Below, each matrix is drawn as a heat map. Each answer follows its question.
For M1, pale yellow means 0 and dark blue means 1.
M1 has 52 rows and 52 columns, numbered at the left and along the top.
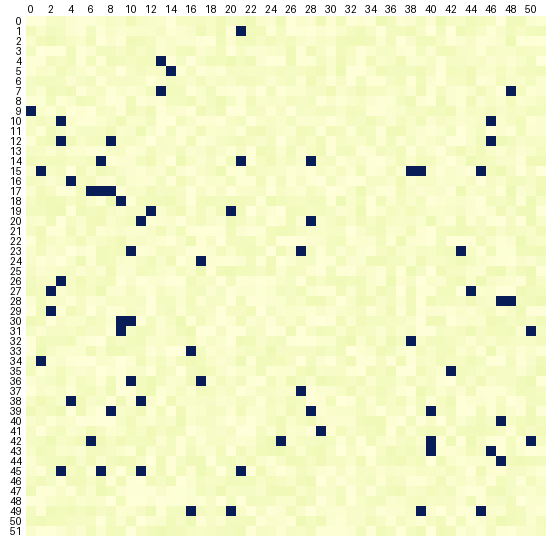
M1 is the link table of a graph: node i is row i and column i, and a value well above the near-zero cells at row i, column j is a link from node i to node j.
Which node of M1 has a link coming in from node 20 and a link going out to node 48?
node 28
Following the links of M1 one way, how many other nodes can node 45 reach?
6
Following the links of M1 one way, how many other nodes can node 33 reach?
3
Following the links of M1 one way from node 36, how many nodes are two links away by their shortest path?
5
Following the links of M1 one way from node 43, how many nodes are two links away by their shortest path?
1
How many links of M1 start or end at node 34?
1
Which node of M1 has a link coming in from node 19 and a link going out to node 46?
node 12
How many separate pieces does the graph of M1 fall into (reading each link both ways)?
3
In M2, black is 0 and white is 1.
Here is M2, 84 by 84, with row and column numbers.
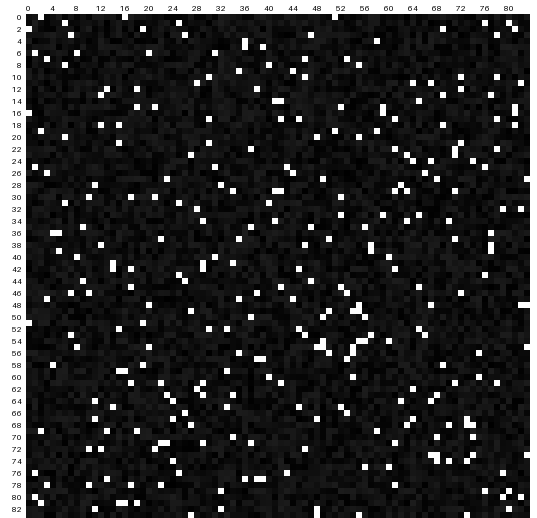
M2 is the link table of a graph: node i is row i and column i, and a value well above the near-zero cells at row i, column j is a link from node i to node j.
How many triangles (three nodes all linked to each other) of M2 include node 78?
2
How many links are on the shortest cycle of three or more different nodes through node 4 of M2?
6
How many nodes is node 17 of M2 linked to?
5
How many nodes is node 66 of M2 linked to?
2
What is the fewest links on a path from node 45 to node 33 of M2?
2
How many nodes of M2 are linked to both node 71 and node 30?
0
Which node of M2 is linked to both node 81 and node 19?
node 2
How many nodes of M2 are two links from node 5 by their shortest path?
3
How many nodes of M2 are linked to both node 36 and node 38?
1
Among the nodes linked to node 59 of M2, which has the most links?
node 15
